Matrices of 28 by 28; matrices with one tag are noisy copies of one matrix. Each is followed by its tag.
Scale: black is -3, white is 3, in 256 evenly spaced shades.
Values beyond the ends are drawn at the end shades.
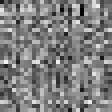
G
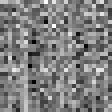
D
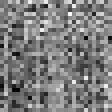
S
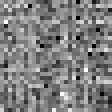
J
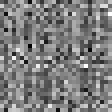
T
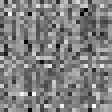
T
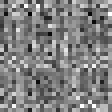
T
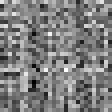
D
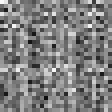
D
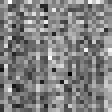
S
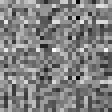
J
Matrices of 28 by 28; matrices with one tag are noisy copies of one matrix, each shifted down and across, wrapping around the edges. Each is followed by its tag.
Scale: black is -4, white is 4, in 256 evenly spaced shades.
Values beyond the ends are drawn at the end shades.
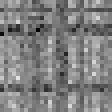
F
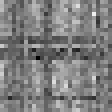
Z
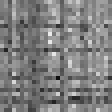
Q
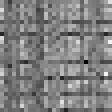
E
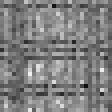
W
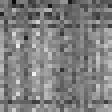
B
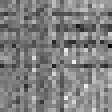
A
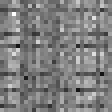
E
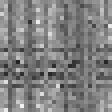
B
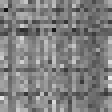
Q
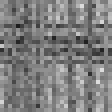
B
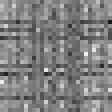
W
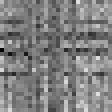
A
